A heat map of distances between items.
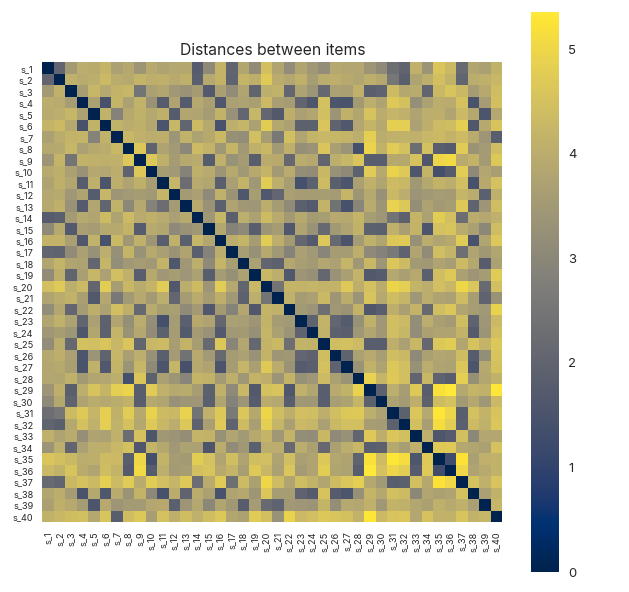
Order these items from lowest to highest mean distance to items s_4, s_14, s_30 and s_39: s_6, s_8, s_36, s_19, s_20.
s_19, s_6, s_20, s_8, s_36
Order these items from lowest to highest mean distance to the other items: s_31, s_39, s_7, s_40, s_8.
s_39, s_8, s_7, s_31, s_40
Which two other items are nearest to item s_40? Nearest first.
s_7, s_21
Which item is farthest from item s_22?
s_40
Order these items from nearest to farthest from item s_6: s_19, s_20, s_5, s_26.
s_26, s_19, s_5, s_20
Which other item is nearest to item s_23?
s_11
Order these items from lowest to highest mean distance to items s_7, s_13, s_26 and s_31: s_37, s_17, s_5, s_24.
s_24, s_17, s_5, s_37
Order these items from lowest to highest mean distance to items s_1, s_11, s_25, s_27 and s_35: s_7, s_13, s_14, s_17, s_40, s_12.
s_13, s_17, s_14, s_12, s_7, s_40
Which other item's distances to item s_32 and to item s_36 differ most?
s_35
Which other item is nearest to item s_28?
s_8
